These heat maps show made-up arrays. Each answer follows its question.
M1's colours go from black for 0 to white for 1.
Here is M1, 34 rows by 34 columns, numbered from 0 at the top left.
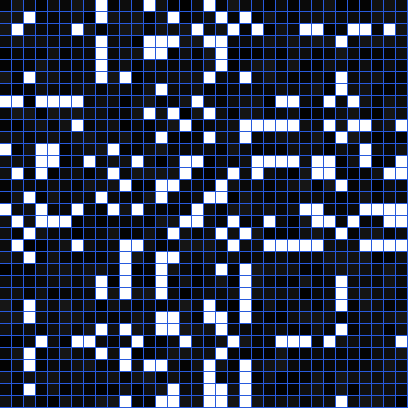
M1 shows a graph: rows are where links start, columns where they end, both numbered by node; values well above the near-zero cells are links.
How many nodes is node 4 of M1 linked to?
4
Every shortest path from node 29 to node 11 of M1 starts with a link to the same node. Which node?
node 10
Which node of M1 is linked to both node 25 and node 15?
node 28
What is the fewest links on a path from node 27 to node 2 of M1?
3
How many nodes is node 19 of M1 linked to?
5
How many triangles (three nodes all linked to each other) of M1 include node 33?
1
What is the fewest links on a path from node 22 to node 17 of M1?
3
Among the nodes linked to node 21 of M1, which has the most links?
node 13
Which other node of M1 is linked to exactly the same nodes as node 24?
node 23
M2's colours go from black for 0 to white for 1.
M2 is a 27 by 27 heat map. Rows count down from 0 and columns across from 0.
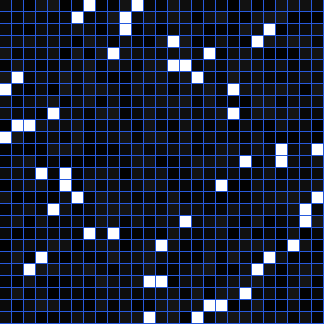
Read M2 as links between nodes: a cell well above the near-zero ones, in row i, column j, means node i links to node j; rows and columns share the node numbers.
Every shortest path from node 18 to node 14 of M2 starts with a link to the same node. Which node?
node 15
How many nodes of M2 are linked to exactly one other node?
2
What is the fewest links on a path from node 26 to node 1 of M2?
3
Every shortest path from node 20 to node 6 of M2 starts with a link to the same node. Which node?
node 13
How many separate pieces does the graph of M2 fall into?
2
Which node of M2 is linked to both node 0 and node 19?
node 7
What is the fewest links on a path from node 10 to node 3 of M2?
4
